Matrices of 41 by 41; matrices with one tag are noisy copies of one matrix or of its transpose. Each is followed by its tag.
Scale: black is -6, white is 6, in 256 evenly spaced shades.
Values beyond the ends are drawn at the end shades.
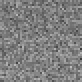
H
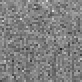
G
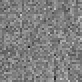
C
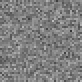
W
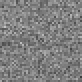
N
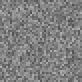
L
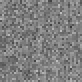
H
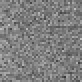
G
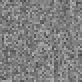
C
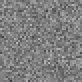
L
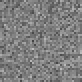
C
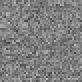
N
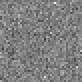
L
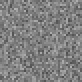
L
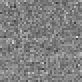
H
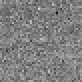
H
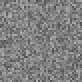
N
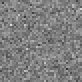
L
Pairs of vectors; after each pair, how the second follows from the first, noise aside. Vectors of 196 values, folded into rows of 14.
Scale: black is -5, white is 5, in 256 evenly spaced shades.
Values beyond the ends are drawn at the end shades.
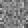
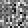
wrapped around, negated, scaled up.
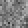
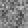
wrapped around, negated.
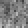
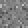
wrapped around, partly zeroed.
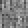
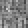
reversed.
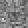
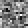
wrapped around, negated, scaled up.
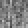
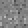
wrapped around, partly zeroed.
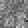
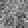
negated.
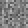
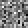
wrapped around, negated, scaled up.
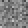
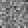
reversed, negated.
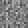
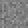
wrapped around, shrunk.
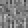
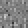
partly zeroed.
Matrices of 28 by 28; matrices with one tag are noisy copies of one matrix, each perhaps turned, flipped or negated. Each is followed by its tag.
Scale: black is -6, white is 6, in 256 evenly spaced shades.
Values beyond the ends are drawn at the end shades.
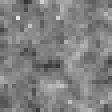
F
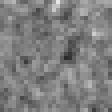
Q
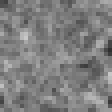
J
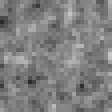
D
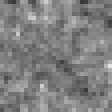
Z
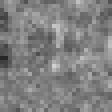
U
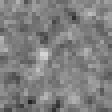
Q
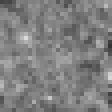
J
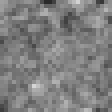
J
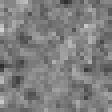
Z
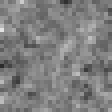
Z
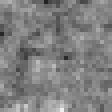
U
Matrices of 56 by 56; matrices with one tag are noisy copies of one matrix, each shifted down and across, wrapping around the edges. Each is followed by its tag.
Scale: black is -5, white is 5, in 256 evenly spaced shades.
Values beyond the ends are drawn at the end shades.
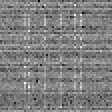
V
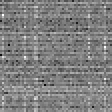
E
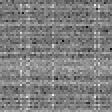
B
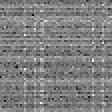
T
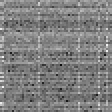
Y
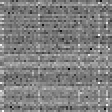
Y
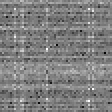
B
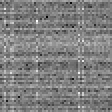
B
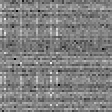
V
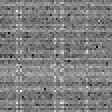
B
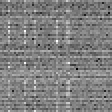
E
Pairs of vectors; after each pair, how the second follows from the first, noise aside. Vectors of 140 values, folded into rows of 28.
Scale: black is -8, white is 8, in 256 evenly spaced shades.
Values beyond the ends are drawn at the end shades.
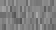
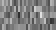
reversed, negated, scaled up.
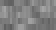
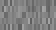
sign-scrambled.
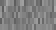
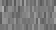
sign-scrambled.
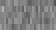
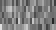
reversed, negated, scaled up.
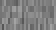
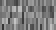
scaled up.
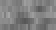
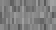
shuffled.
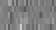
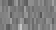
sign-scrambled.
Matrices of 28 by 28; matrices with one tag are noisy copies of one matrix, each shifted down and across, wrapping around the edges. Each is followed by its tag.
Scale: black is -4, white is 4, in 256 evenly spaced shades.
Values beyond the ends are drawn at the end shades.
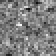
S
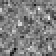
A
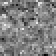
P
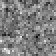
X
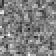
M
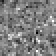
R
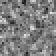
A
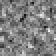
A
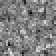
R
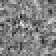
R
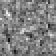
R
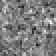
X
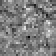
P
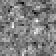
P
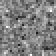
X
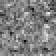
P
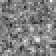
X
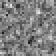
A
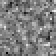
M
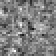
S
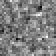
M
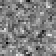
A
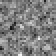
A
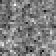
X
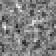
R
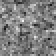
X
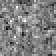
X
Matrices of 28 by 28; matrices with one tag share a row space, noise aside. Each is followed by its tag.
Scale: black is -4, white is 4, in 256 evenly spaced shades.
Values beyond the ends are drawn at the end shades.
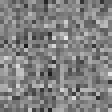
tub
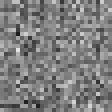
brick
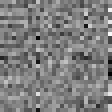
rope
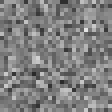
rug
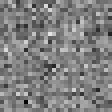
tub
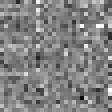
rope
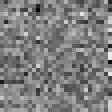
rope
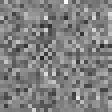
tub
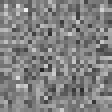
tub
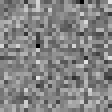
rope
